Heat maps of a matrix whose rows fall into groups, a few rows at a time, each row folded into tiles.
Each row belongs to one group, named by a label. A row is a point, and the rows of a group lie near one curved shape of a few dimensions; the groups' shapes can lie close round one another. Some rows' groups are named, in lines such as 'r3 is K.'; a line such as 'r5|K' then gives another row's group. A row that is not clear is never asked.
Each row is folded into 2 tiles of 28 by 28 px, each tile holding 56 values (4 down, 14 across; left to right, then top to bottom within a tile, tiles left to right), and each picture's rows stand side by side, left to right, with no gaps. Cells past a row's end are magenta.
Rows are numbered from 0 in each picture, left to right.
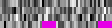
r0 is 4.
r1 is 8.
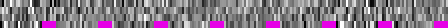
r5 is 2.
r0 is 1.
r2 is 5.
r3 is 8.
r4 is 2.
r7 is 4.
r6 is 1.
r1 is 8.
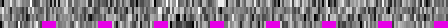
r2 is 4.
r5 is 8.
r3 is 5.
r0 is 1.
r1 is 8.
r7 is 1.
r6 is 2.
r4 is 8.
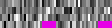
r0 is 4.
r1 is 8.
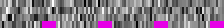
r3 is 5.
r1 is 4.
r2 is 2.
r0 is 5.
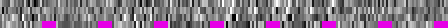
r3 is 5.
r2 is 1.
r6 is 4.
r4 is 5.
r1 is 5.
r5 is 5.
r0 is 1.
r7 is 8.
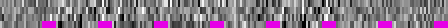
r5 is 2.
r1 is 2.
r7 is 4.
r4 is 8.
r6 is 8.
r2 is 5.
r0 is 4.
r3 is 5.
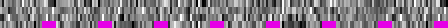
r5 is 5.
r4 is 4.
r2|5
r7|8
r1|4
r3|1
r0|8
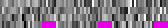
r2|8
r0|2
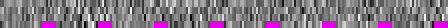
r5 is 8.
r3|2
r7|2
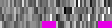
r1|8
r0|4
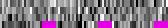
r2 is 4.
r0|5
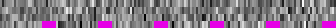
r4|8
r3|8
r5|8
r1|2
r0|8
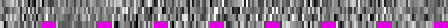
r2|2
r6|8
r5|1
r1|5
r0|4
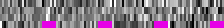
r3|2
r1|4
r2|5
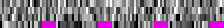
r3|5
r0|1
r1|5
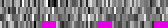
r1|5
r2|2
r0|8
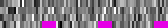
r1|4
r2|1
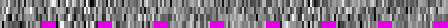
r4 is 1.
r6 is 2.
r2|5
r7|5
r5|1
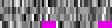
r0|8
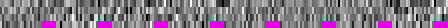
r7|4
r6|8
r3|8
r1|4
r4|1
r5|1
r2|5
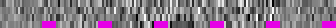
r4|8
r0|1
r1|8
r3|5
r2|2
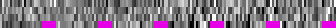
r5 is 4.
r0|5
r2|4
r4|2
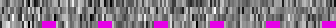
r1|8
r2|5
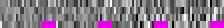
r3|4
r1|4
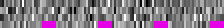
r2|1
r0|8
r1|5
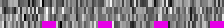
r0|4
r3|1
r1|4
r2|4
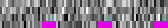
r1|5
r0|2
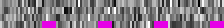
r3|5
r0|4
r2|1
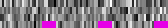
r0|8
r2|8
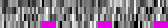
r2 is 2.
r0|4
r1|4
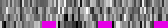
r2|1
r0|4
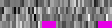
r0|5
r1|2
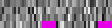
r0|5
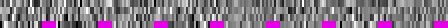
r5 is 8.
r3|2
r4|4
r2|4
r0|1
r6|4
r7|1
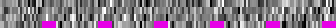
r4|8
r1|4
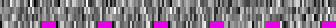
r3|1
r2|1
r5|8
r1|1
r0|1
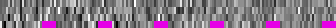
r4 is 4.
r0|4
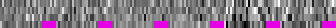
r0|5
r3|1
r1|5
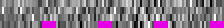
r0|2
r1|2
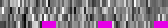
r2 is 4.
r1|5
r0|2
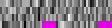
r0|2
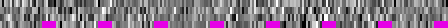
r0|8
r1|4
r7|8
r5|2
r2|5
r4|5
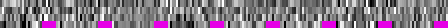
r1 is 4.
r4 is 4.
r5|4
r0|2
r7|1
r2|4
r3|5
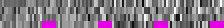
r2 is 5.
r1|1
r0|5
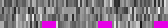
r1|4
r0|5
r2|4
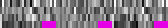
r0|5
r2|5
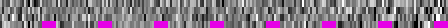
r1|5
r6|2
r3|8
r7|2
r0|1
